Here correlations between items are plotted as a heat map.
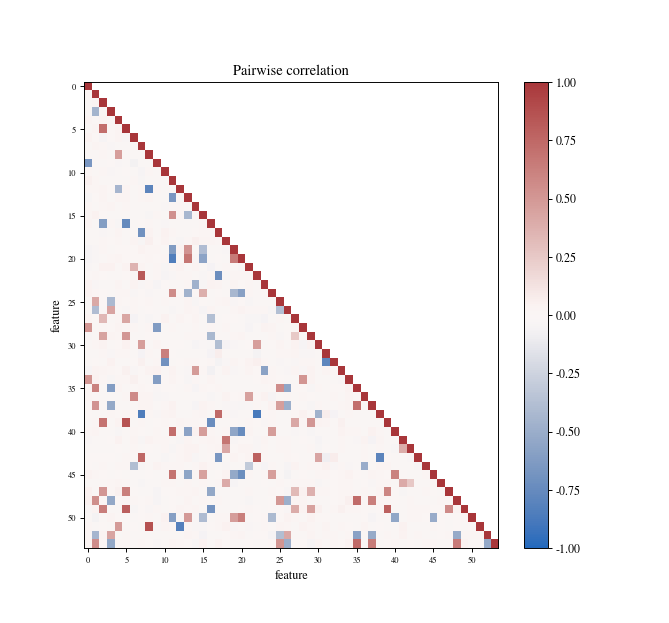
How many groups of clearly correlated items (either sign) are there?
10
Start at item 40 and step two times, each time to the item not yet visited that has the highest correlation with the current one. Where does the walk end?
45
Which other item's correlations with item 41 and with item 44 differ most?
18
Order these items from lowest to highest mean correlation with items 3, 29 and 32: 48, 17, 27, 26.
48, 17, 27, 26
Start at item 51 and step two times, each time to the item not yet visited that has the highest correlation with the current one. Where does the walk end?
4
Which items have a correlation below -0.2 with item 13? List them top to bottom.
11, 15, 24, 40, 45
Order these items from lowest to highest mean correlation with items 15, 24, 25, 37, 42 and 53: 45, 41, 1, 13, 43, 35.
13, 43, 41, 45, 1, 35
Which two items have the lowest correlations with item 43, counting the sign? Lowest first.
38, 17
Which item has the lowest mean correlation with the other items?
16
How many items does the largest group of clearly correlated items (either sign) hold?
9
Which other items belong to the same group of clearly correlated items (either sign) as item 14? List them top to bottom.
23, 33
